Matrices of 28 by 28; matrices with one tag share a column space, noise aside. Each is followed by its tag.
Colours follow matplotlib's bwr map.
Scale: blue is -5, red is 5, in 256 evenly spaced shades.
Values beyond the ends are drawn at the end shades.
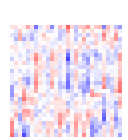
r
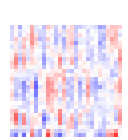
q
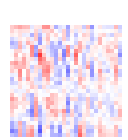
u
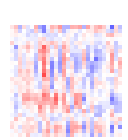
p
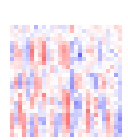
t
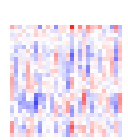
p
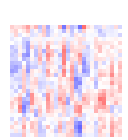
p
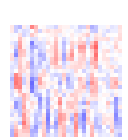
t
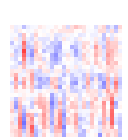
t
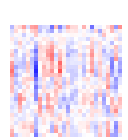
p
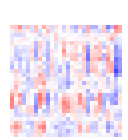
p
